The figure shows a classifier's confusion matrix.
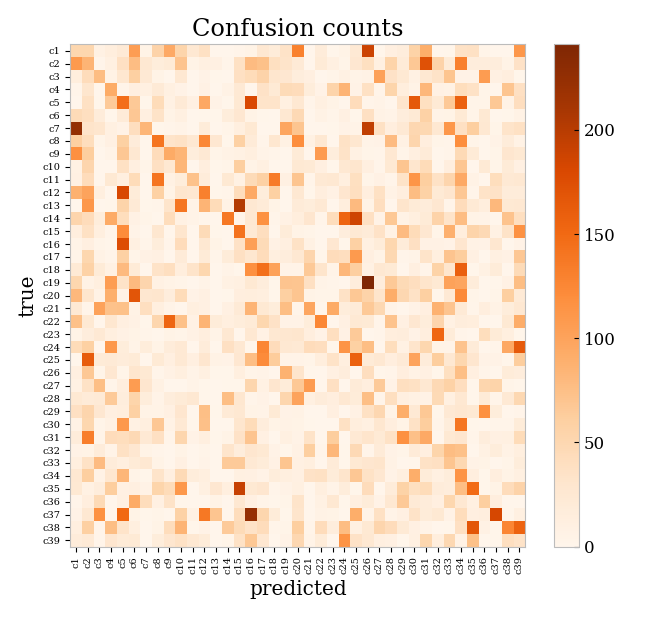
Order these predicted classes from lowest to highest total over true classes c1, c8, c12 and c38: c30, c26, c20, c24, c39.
c24, c30, c26, c39, c20
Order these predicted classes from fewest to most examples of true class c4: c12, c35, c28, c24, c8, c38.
c12, c8, c35, c28, c38, c24
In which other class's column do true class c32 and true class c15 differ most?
c39
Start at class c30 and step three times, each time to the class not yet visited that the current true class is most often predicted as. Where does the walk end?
c16
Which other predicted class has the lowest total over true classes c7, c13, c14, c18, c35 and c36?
c11
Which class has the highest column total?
c34
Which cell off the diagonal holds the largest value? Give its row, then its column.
c19, c26
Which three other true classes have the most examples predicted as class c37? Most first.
c13, c5, c27
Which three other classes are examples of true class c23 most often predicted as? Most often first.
c32, c25, c36
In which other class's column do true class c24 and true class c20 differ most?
c6
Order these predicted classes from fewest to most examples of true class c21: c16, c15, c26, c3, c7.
c15, c7, c26, c16, c3
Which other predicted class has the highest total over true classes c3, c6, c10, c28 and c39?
c20
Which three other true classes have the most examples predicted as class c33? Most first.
c7, c19, c15
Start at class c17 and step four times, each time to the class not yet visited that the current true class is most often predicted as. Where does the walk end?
c29
